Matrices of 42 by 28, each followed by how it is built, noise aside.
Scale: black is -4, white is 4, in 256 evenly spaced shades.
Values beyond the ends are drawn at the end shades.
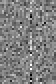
uneven columns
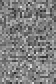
blocks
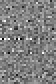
uneven rows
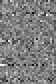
uneven rows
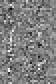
uneven columns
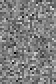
noise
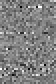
uneven rows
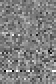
uneven rows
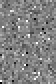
sparse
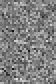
repeating rows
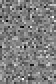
uneven rows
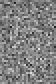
noise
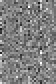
uneven columns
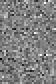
uneven rows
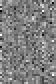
uneven columns
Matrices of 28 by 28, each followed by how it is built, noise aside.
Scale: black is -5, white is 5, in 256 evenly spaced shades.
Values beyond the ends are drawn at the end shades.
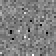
sparse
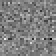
uneven rows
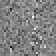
uneven columns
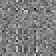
low rank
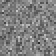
noise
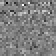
uneven rows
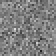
noise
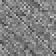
Toeplitz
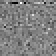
uneven rows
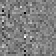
uneven columns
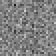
repeating rows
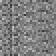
repeating rows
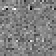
uneven rows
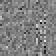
uneven columns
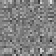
low rank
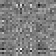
low rank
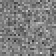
noise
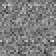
repeating columns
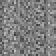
repeating rows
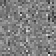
uneven columns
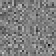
low rank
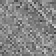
Toeplitz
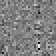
uneven columns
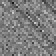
Toeplitz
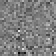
low rank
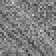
Toeplitz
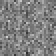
repeating rows
